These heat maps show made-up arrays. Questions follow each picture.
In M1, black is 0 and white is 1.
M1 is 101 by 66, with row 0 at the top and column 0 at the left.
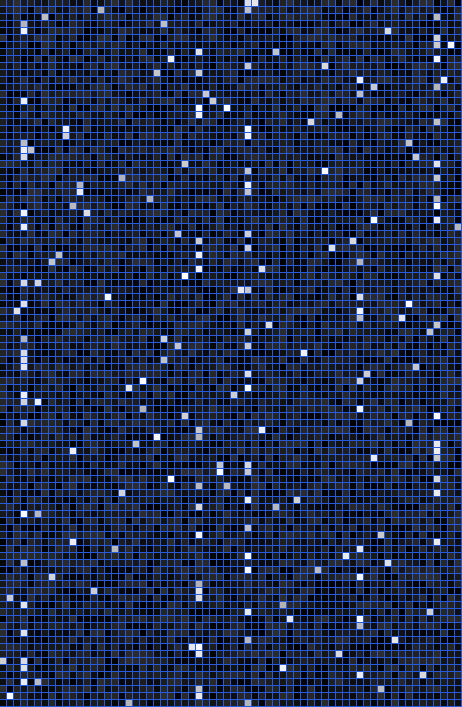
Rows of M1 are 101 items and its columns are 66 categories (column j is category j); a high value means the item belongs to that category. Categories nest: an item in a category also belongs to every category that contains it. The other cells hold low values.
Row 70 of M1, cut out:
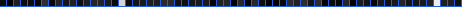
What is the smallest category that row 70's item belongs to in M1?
17
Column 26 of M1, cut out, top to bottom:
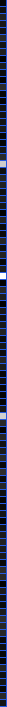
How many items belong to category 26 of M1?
3
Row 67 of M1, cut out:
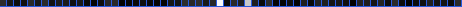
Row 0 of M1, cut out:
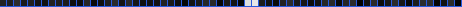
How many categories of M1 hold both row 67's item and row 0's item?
1
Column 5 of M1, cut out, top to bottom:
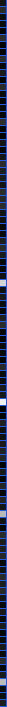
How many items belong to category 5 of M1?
4
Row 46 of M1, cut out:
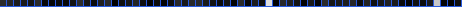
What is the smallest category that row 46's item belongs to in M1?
38
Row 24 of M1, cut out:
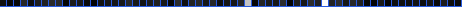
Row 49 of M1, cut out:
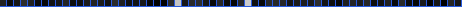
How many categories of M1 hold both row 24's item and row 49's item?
1
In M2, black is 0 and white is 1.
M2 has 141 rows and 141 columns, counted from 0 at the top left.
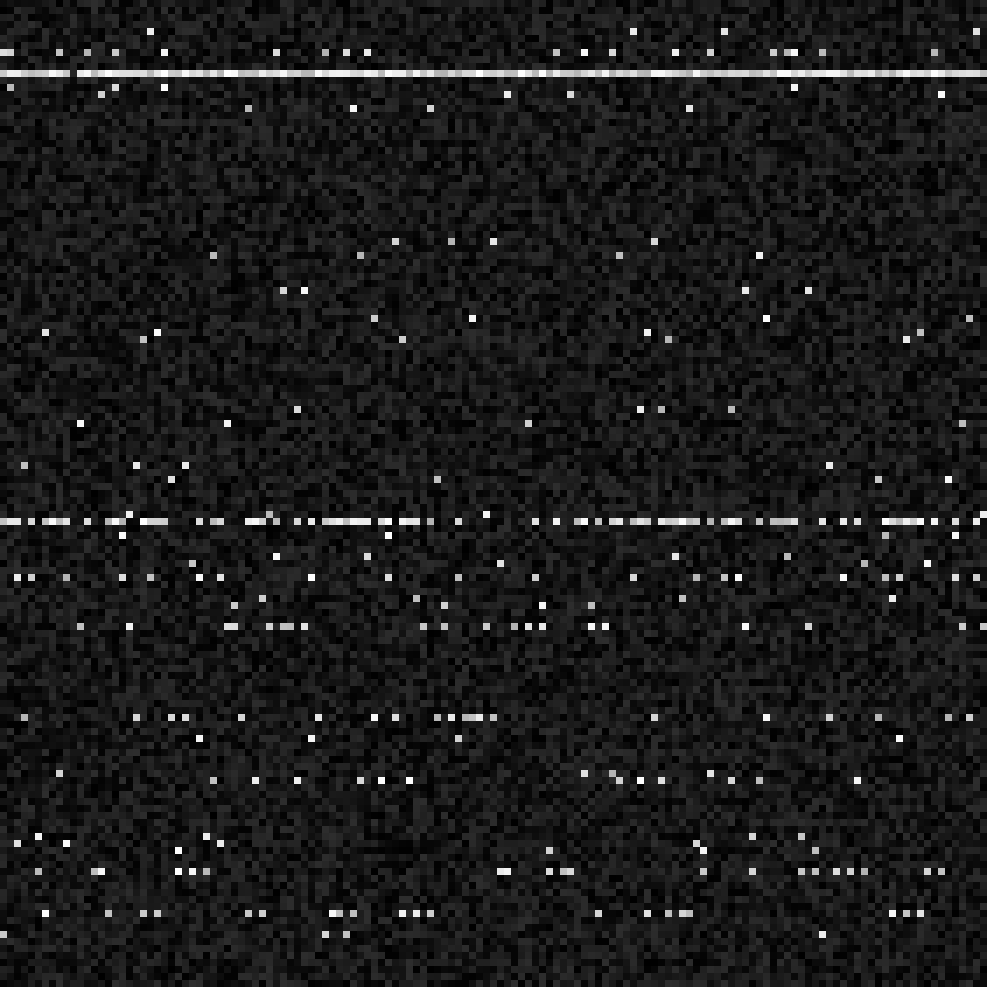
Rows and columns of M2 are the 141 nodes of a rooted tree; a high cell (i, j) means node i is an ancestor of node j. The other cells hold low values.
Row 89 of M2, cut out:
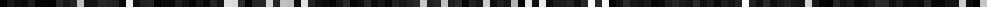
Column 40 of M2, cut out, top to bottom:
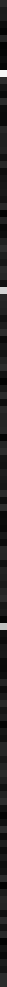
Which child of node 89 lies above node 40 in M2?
41
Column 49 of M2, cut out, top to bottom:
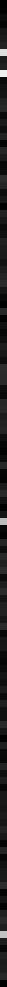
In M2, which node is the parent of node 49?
133
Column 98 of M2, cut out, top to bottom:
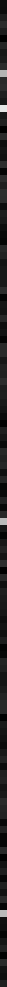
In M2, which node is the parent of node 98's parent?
130
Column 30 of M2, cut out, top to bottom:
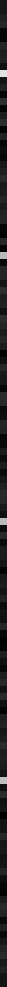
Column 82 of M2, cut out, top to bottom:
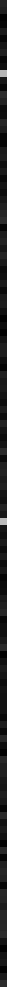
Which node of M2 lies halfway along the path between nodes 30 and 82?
111
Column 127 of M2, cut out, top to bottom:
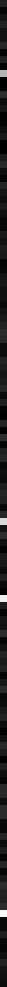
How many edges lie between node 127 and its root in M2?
4
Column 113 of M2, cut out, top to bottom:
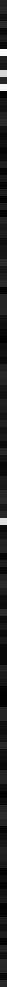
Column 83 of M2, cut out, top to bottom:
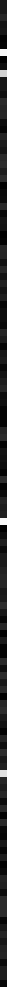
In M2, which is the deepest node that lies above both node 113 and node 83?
7
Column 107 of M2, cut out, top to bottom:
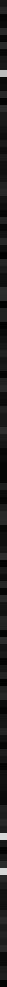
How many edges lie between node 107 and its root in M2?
3
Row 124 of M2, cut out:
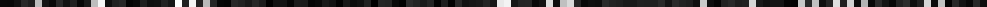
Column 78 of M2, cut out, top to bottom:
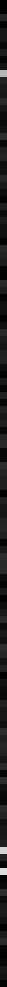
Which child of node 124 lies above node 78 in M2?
121
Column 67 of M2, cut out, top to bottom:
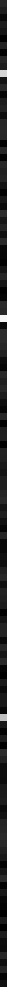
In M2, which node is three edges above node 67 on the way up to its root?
10
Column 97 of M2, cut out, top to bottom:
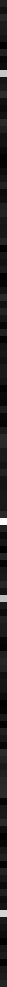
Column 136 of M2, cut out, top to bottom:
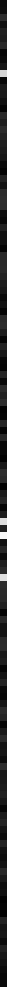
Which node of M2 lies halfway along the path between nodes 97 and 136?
74
